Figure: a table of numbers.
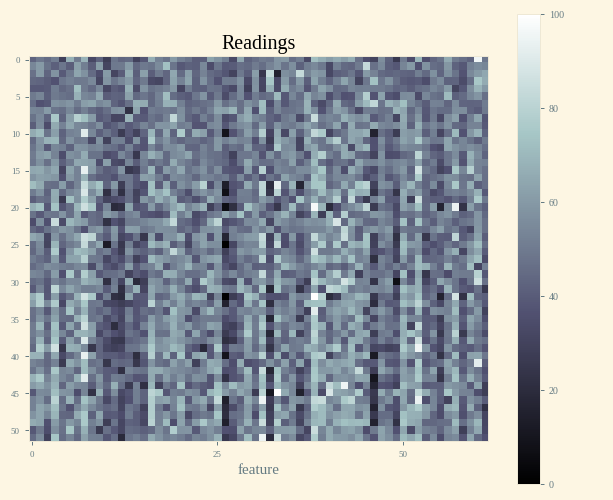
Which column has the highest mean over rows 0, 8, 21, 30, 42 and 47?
38
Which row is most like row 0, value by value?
41
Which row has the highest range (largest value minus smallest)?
32
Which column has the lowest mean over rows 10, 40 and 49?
26
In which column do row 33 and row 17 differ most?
33
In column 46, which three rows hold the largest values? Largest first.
6, 3, 9
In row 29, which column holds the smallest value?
53
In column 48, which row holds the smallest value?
39
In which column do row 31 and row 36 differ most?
40
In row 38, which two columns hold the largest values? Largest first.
7, 52
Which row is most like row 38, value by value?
36
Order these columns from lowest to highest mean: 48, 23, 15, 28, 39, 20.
15, 48, 28, 23, 20, 39
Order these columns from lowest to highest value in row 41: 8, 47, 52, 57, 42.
8, 57, 47, 42, 52
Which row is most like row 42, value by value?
51
